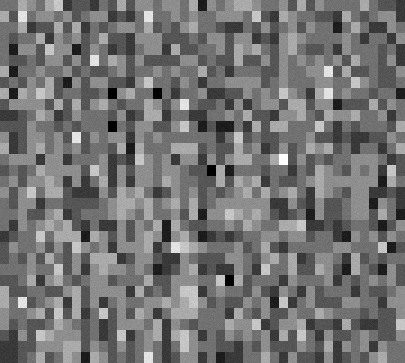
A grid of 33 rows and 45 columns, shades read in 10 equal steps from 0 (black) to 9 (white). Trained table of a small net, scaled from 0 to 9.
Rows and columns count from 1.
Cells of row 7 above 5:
4
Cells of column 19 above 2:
23
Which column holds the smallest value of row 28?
31
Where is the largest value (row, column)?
15, 32
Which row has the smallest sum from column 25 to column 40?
33
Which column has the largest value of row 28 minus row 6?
3
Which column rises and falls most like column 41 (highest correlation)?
6
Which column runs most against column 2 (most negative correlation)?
8
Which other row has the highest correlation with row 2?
5
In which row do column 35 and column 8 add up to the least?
20
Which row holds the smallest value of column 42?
19
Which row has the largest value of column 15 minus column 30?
30
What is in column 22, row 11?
2
